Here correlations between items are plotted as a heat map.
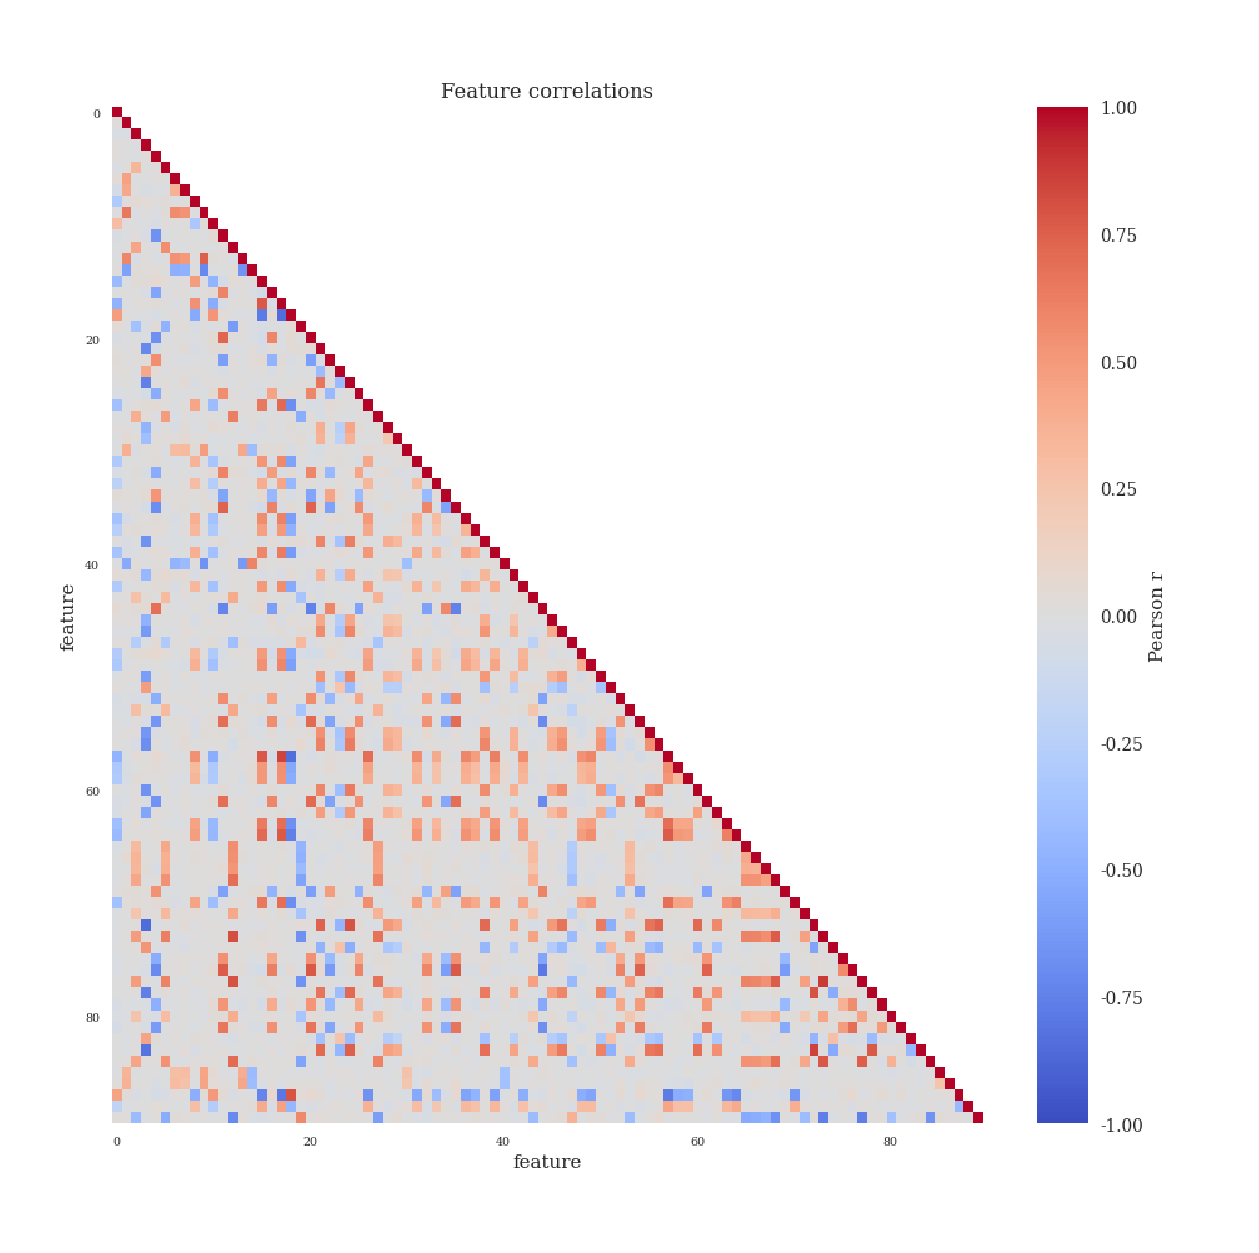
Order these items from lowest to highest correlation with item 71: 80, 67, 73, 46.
46, 80, 67, 73
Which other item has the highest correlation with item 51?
3
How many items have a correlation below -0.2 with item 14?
8
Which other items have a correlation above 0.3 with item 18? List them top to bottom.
0, 10, 87
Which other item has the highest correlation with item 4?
44
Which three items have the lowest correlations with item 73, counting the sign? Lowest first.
89, 19, 47
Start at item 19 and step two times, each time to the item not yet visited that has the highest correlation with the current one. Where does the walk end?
47
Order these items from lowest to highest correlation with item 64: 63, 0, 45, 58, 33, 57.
0, 45, 33, 58, 63, 57
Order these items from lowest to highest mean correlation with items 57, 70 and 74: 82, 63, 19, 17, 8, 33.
19, 82, 33, 8, 63, 17
